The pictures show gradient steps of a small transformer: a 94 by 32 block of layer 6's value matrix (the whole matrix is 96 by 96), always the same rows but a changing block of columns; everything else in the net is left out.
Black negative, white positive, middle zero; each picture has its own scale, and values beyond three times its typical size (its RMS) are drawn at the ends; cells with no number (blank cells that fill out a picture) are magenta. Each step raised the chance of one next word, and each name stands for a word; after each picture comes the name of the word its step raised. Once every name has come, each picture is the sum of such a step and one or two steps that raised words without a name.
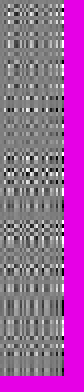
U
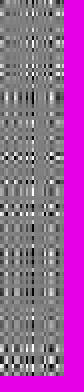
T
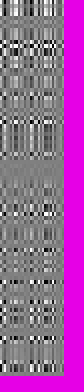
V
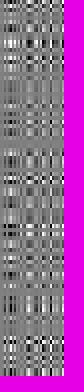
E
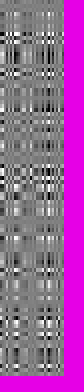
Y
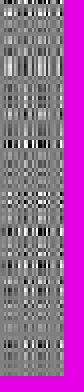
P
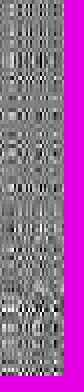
U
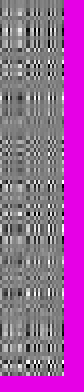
T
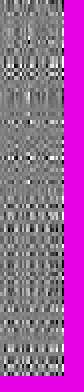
T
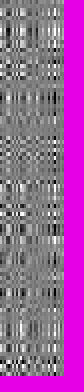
T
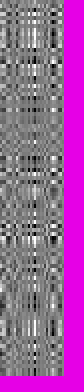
U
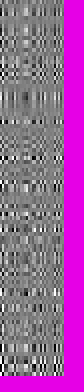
T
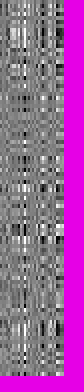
U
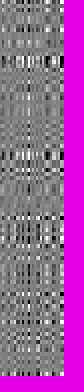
E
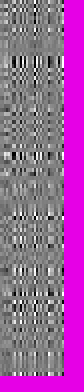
U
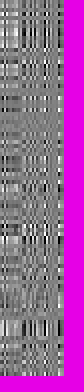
U
